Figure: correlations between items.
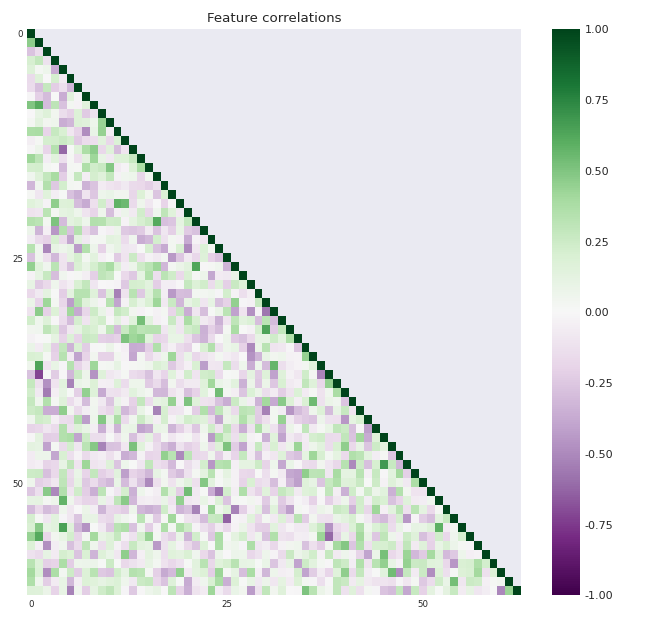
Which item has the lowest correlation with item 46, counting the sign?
9
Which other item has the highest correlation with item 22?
50
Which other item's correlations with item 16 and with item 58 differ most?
45
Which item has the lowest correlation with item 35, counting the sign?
28
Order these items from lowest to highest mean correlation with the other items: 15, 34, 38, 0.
38, 34, 15, 0
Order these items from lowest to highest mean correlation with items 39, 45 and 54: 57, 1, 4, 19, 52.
19, 1, 52, 4, 57
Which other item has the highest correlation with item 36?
41
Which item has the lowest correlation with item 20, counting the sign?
24
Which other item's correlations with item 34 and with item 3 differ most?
21
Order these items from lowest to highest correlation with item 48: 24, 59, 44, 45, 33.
33, 44, 24, 59, 45
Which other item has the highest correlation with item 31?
37
